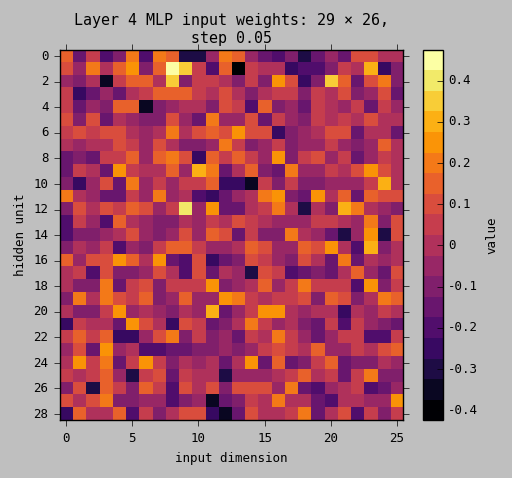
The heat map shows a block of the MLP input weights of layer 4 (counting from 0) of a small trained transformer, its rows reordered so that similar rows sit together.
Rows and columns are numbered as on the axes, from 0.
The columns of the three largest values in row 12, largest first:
9, 21, 11
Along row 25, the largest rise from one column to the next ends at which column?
6
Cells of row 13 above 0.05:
4
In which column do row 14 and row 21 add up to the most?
5
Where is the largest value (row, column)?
1, 8
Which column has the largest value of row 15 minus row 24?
23
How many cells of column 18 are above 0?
7
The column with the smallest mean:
18
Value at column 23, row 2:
0.1
